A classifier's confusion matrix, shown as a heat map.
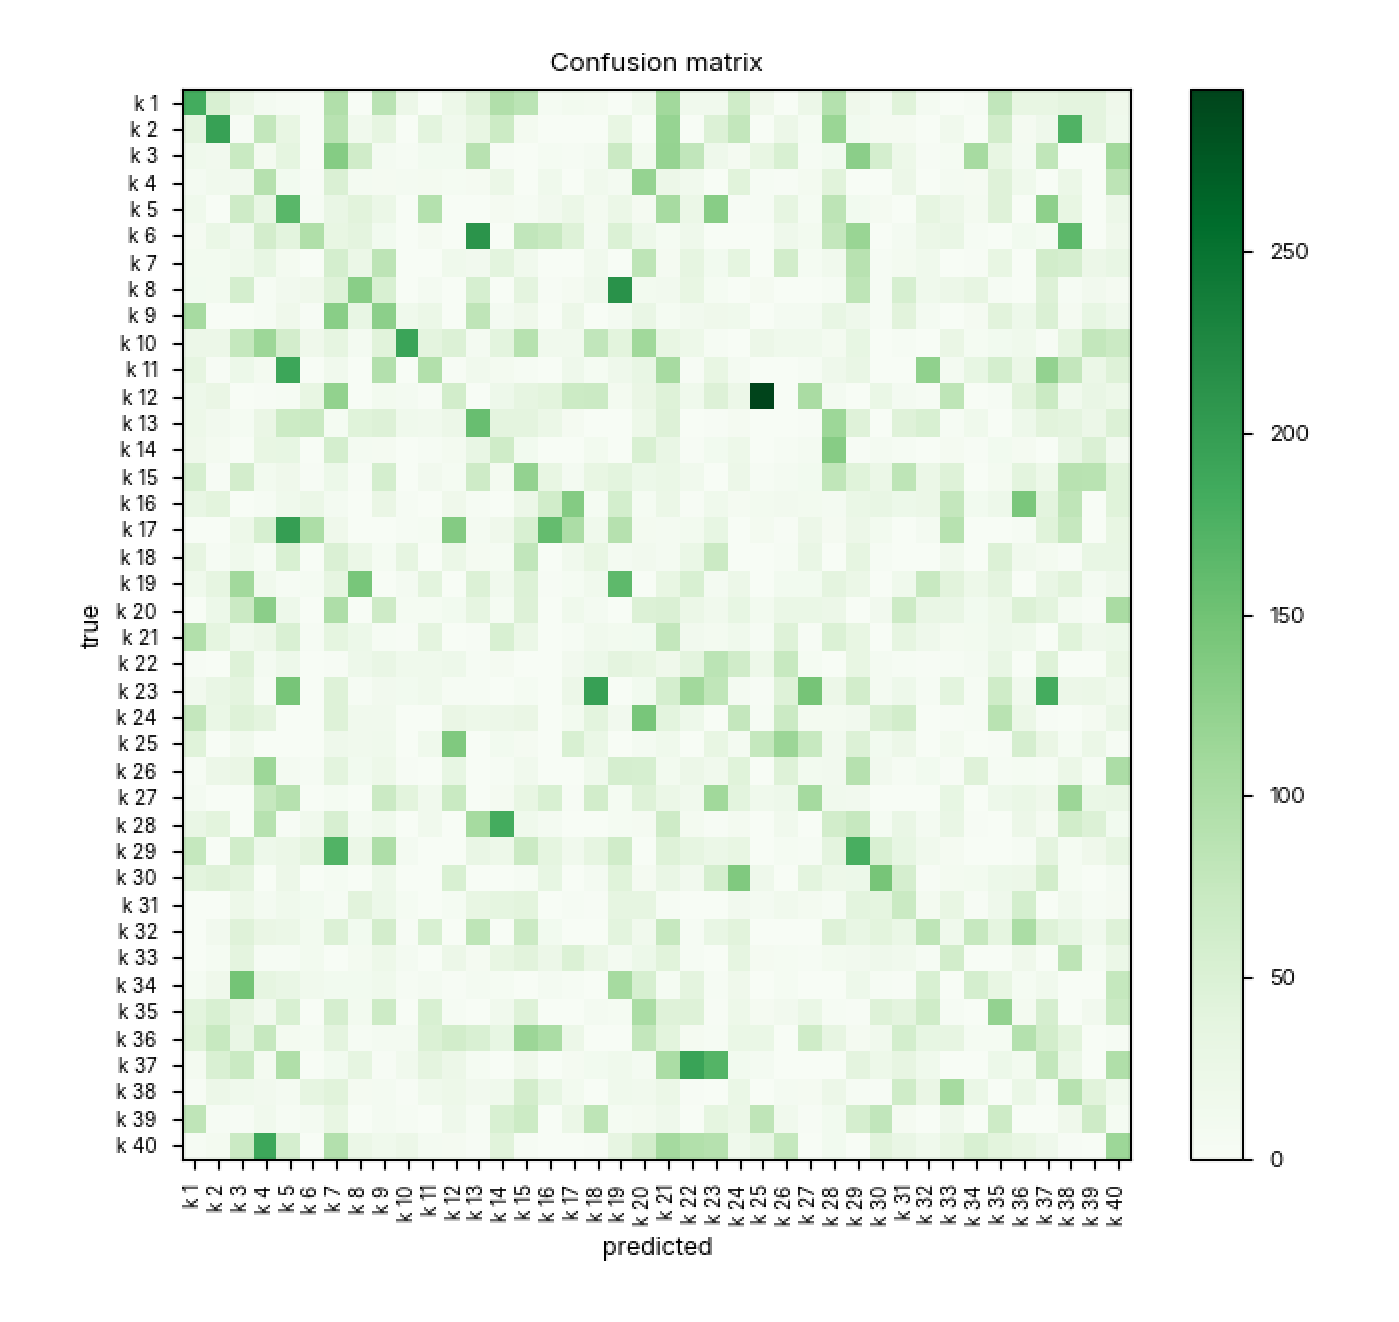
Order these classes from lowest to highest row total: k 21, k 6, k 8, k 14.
k 14, k 21, k 8, k 6
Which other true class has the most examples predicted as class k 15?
k 36
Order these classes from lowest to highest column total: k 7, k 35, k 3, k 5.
k 35, k 3, k 5, k 7
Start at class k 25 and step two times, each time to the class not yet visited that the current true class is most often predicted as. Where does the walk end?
k 7
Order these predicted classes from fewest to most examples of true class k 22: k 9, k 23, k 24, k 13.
k 13, k 9, k 24, k 23
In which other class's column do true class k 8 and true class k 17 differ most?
k 5
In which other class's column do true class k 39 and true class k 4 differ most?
k 20
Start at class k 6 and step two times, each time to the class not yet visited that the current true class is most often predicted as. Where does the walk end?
k 28
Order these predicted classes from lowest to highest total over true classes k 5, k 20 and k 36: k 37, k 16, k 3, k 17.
k 17, k 16, k 3, k 37
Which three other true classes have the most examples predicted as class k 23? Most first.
k 37, k 5, k 27
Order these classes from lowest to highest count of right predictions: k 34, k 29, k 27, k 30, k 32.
k 34, k 32, k 27, k 30, k 29
